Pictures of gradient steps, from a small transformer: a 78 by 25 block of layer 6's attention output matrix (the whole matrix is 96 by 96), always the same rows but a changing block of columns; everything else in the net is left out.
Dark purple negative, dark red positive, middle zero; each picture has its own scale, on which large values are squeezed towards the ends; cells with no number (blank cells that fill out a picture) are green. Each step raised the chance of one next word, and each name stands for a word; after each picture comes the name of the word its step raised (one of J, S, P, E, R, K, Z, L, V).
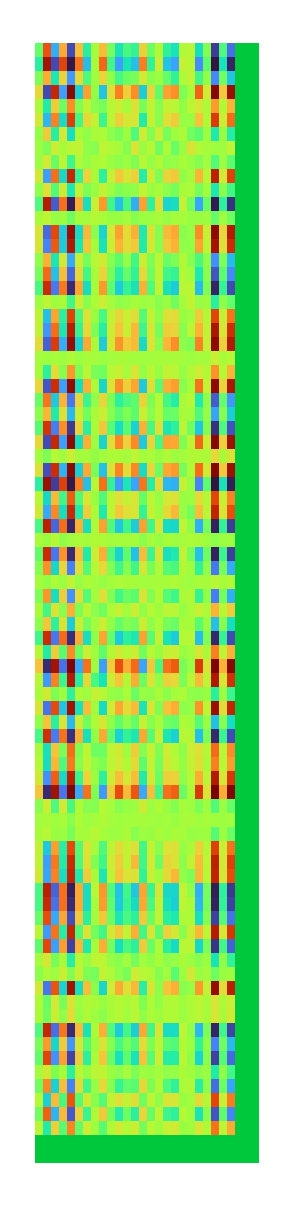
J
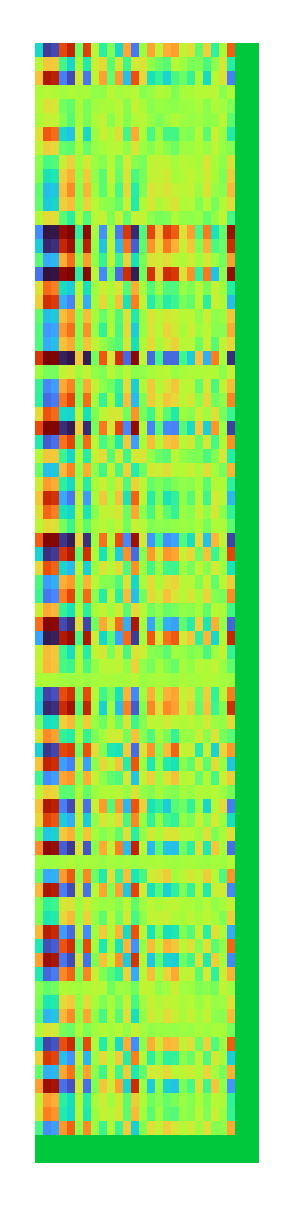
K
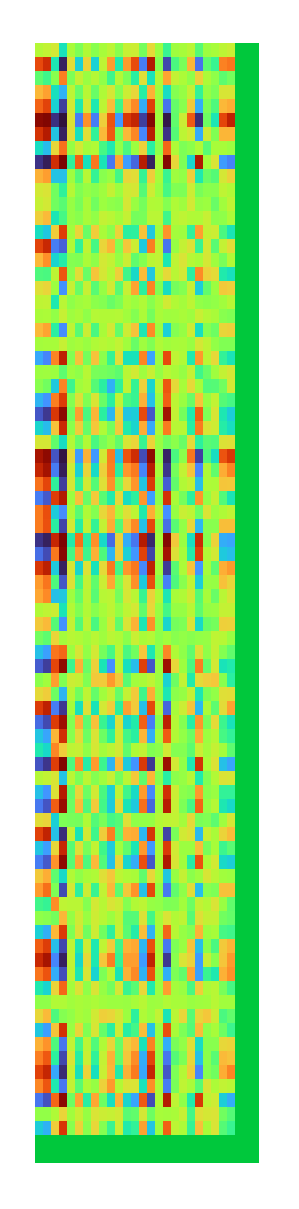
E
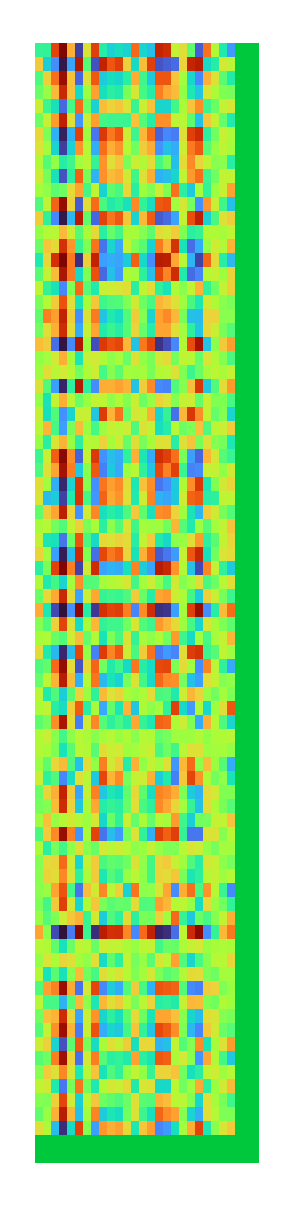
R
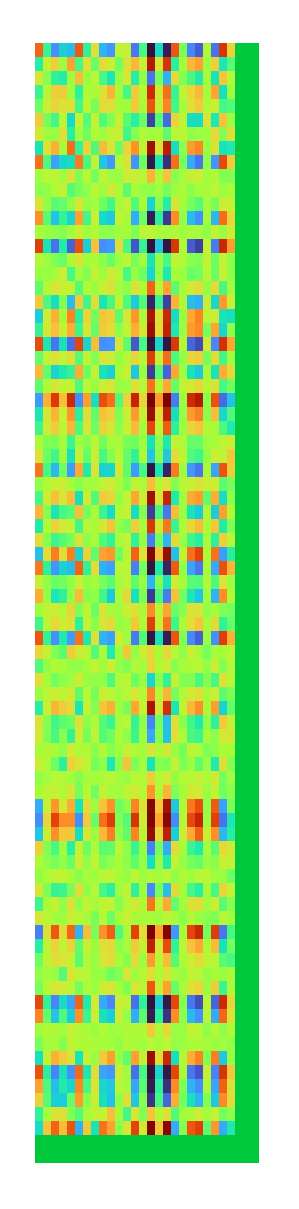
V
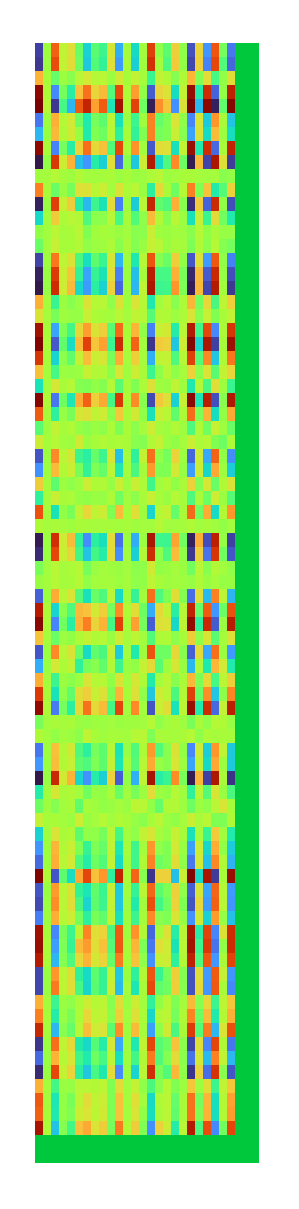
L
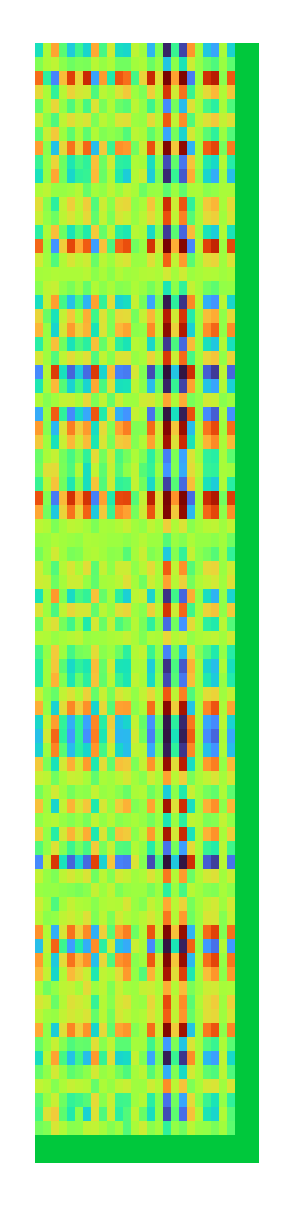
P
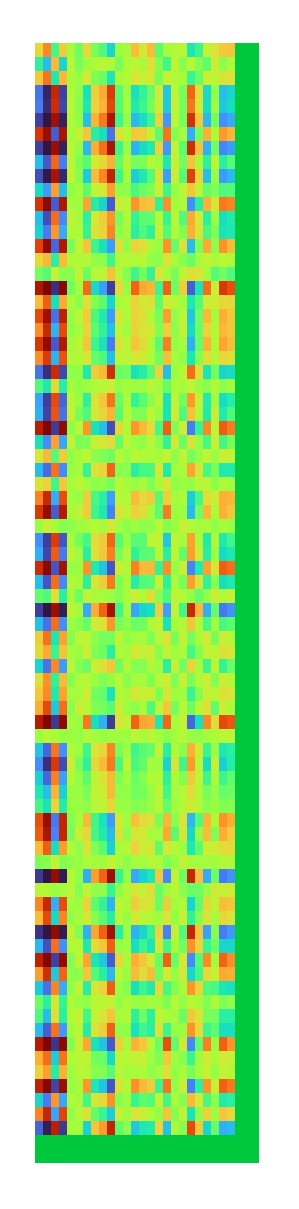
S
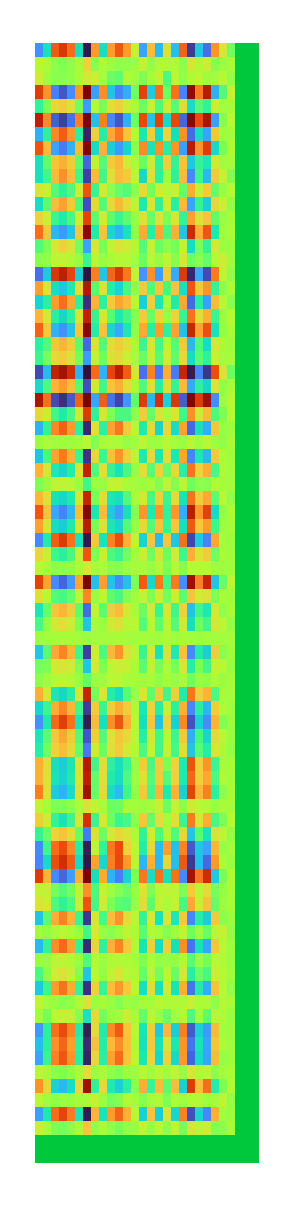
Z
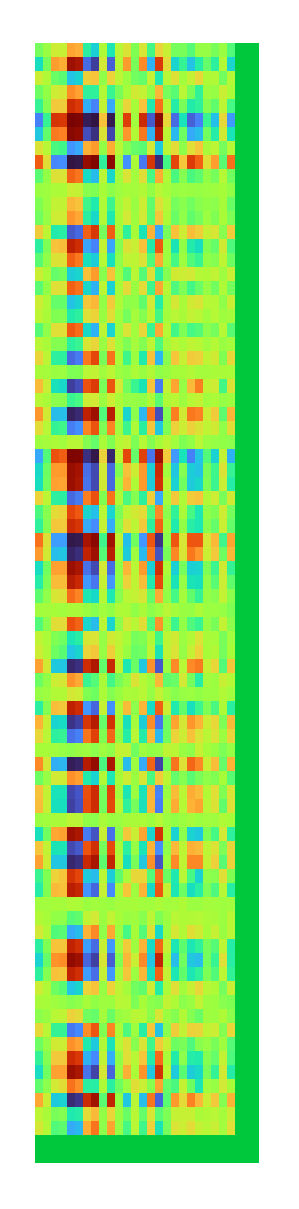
E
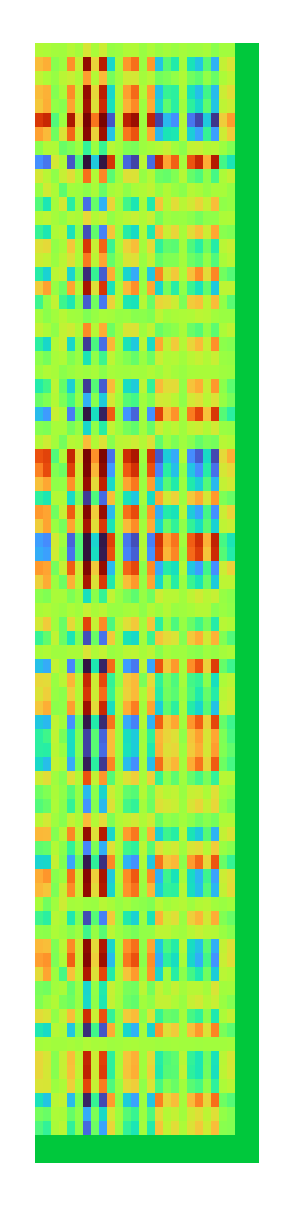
E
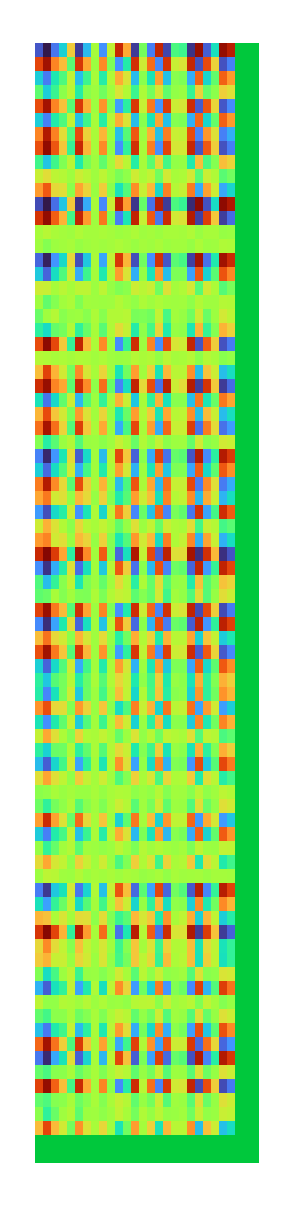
R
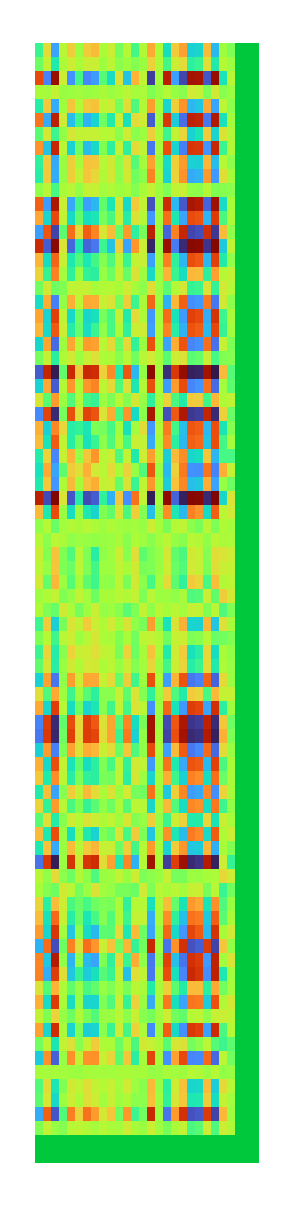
P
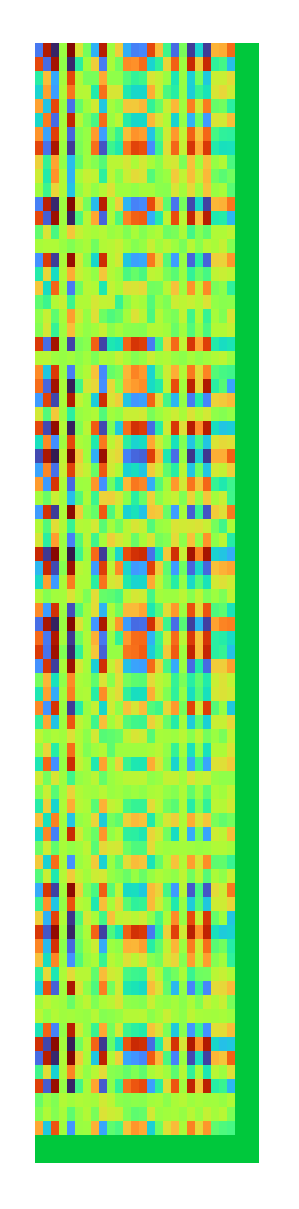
R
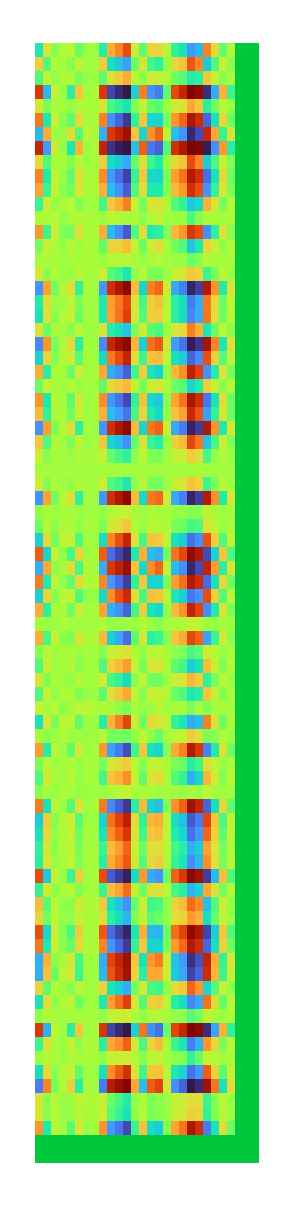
S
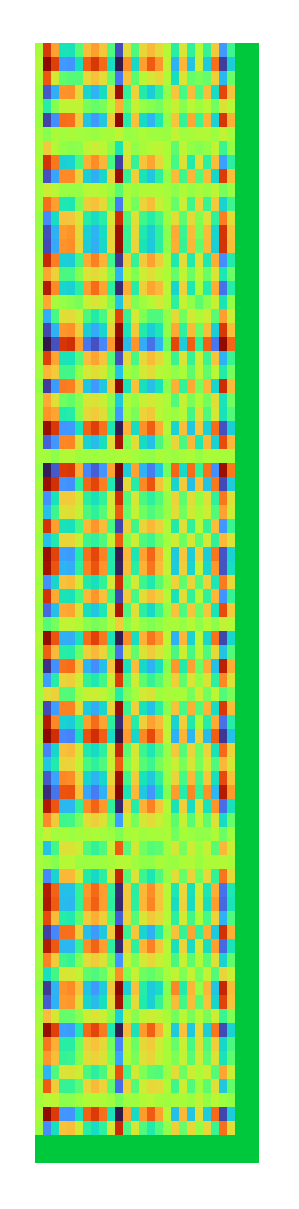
J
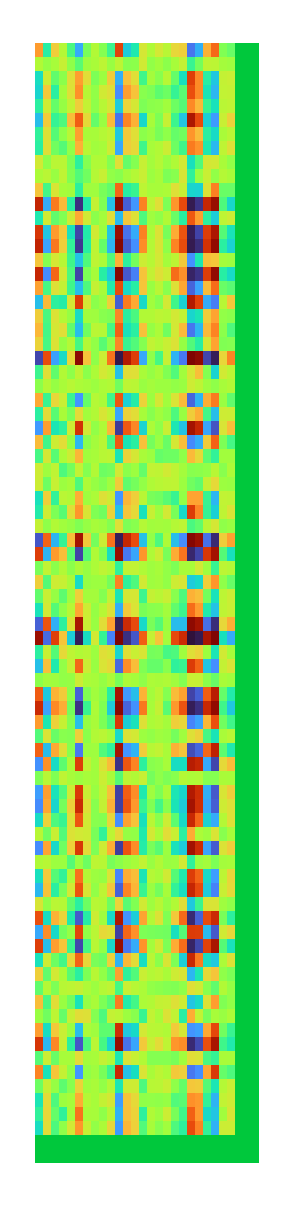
K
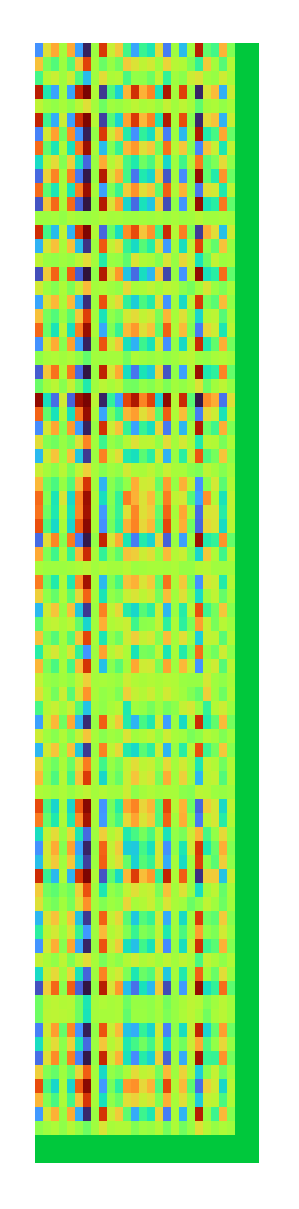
Z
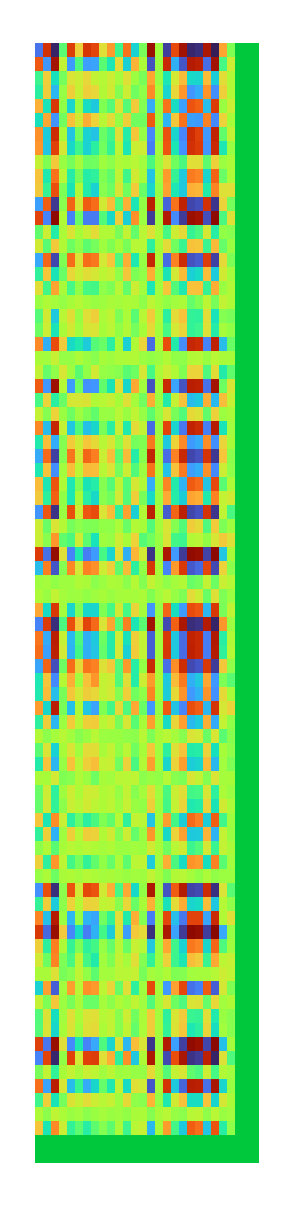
R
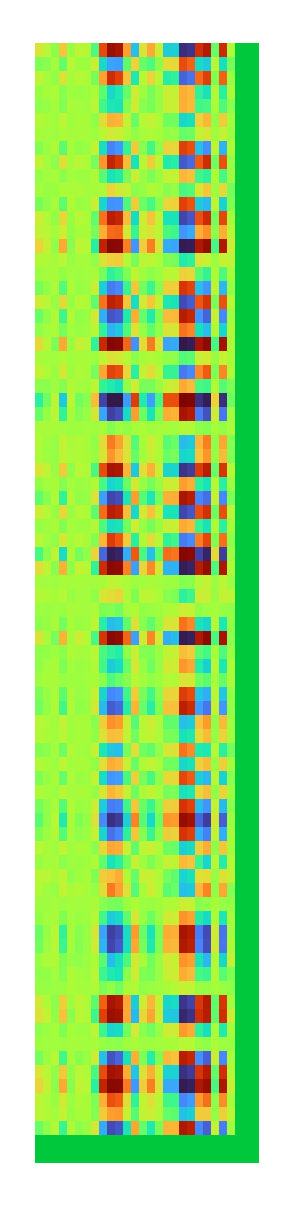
V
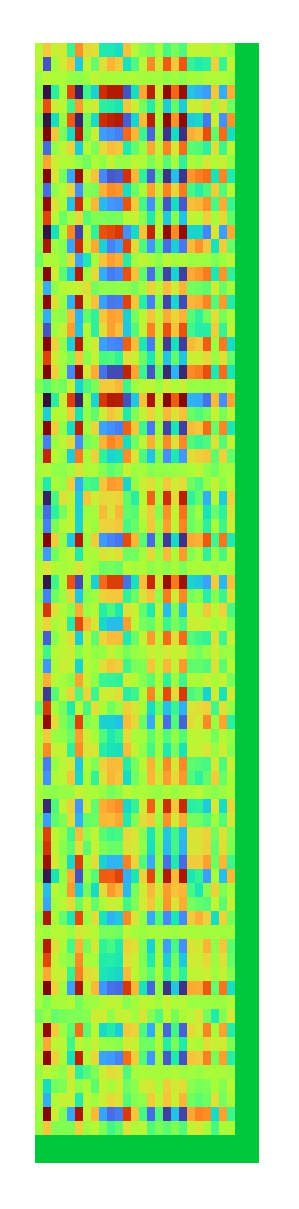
Z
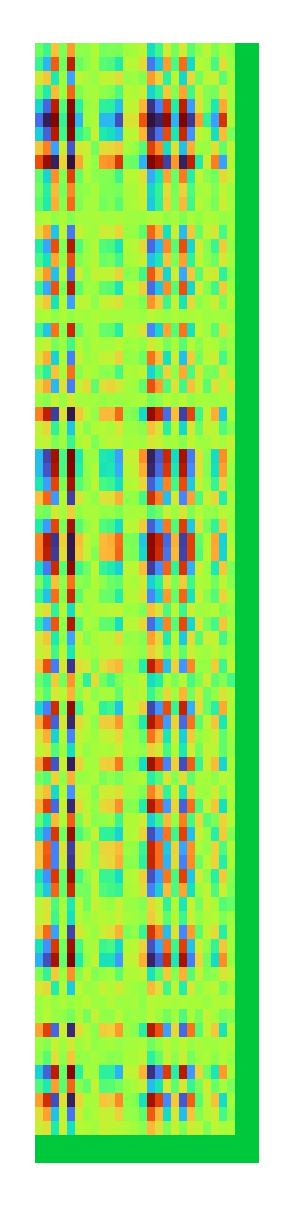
E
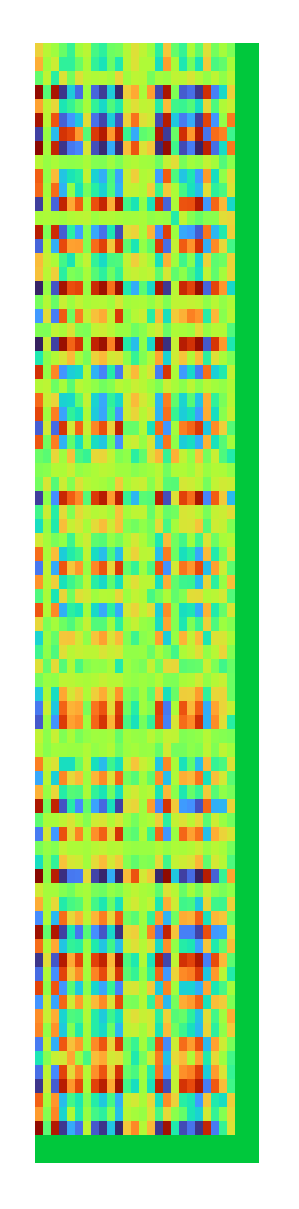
S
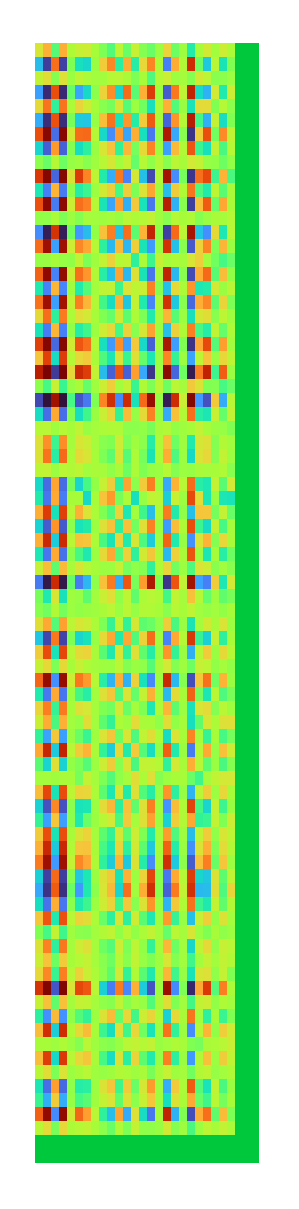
Z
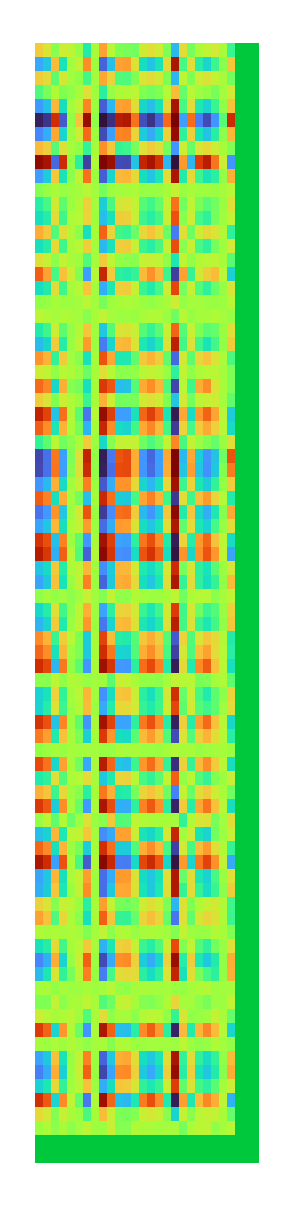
E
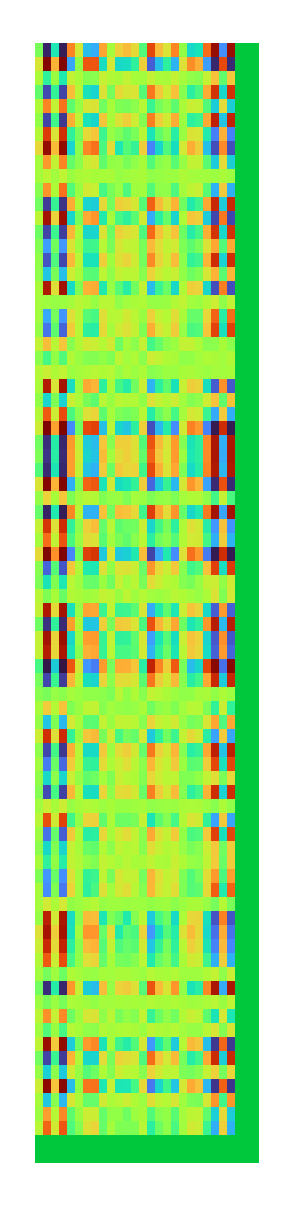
R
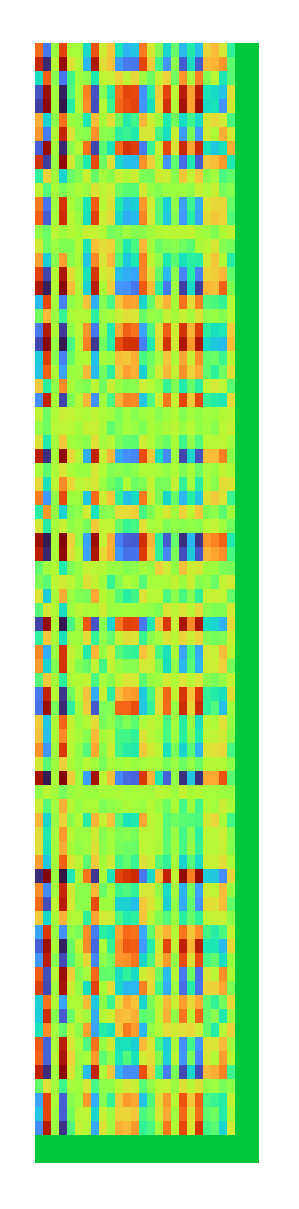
L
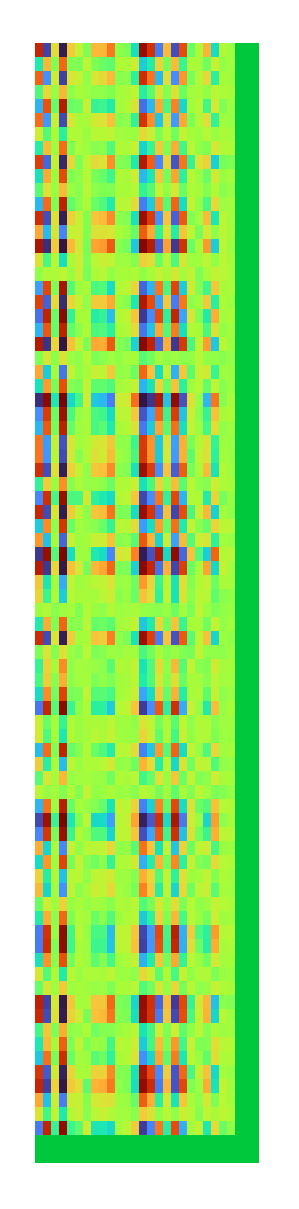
V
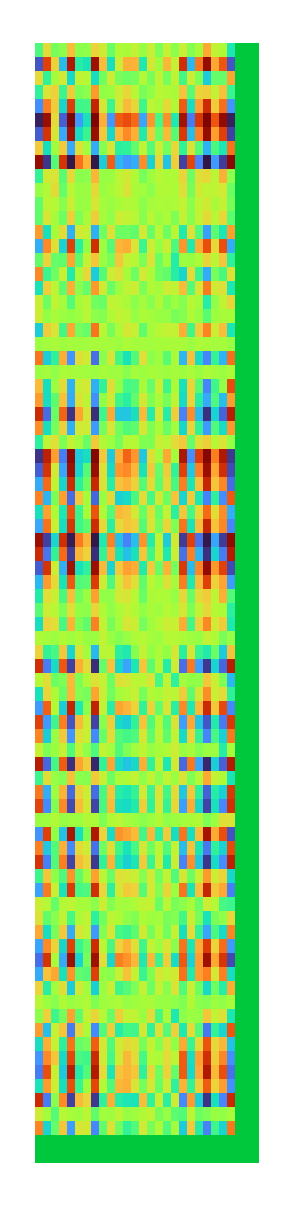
E
